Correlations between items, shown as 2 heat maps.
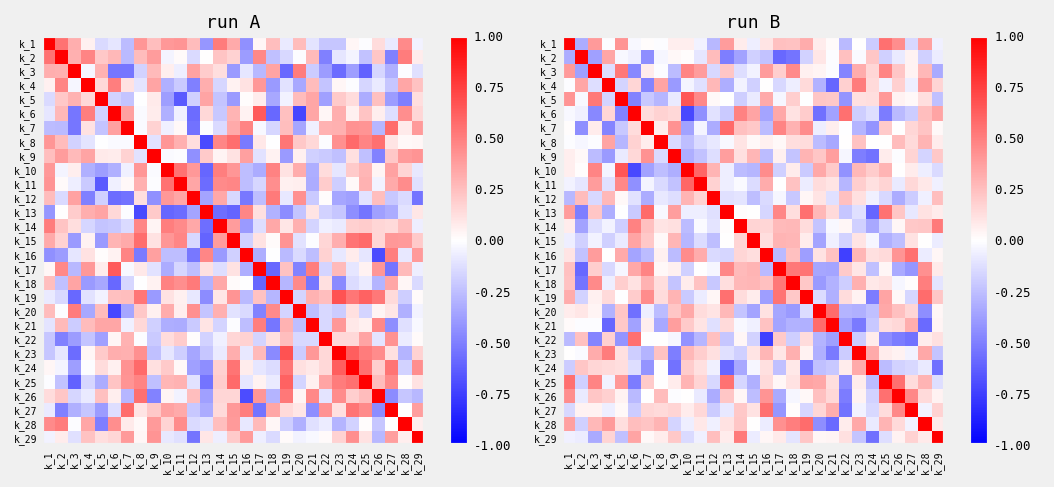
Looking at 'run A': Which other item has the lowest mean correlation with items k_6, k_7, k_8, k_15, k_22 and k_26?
k_3
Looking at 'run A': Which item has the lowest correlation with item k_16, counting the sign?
k_26
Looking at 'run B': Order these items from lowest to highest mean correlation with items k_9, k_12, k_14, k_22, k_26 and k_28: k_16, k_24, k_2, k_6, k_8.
k_24, k_16, k_2, k_8, k_6
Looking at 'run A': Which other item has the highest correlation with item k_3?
k_20
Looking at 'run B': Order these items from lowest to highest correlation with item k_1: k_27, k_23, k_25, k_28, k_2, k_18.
k_2, k_27, k_23, k_18, k_28, k_25
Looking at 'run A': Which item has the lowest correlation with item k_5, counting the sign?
k_11
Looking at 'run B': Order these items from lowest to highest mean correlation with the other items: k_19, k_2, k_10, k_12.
k_2, k_12, k_10, k_19
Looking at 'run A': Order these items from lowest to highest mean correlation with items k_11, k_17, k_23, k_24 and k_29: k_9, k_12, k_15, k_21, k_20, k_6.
k_12, k_20, k_9, k_21, k_6, k_15
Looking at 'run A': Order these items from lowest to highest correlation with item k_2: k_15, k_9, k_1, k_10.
k_10, k_15, k_9, k_1
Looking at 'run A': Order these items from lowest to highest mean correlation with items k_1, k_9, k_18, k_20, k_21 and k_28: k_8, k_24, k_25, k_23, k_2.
k_23, k_25, k_24, k_8, k_2
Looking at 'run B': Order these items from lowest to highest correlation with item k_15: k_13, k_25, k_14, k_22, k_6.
k_25, k_22, k_13, k_14, k_6
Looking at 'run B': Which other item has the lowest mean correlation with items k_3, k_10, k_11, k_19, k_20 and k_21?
k_6
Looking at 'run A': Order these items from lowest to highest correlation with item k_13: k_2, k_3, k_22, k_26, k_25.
k_25, k_26, k_22, k_2, k_3
